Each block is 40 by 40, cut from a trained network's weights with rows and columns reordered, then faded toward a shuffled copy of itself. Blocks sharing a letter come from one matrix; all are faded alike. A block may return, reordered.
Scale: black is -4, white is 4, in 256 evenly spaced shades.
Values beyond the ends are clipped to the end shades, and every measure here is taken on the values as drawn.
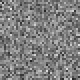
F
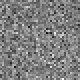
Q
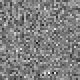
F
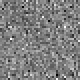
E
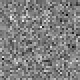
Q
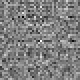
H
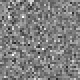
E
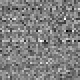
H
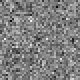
Q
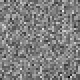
F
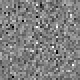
E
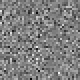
Q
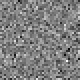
Q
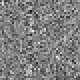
Q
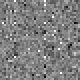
E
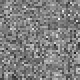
F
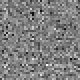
Q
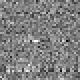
H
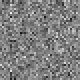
Q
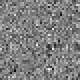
Q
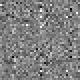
E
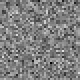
Q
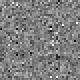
E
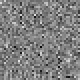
Q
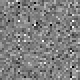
E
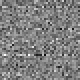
H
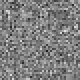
F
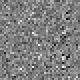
E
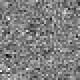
E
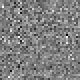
E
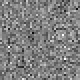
E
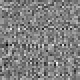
H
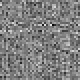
H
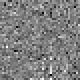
E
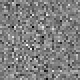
E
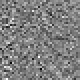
Q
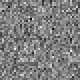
Q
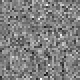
Q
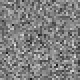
F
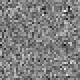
Q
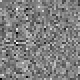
Q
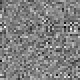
Q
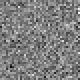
Q
